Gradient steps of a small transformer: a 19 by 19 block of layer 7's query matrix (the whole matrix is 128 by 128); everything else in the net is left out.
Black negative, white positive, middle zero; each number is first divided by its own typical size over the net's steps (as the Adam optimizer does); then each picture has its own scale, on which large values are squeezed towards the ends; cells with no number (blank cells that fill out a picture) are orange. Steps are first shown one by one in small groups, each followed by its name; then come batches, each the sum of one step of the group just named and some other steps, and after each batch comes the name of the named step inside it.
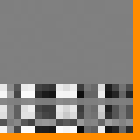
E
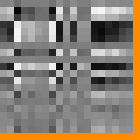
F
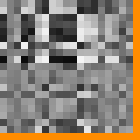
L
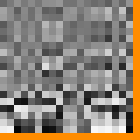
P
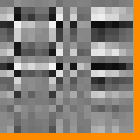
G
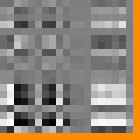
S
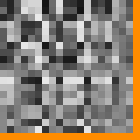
L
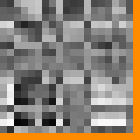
S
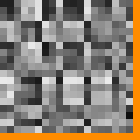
P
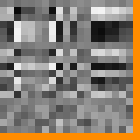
F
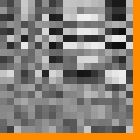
L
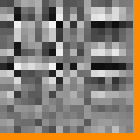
G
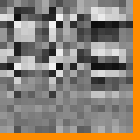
G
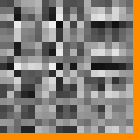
G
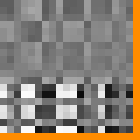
E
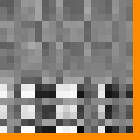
E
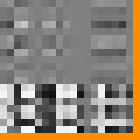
E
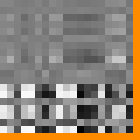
E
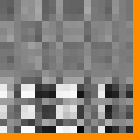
E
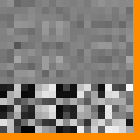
P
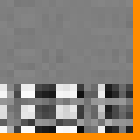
E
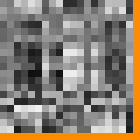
P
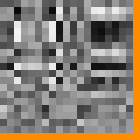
F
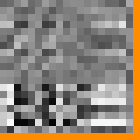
S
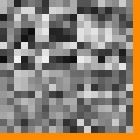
L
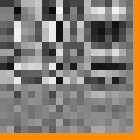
F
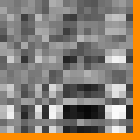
L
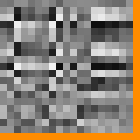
G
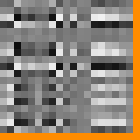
G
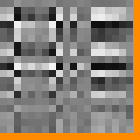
G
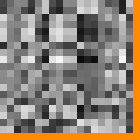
P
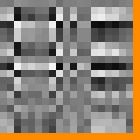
G
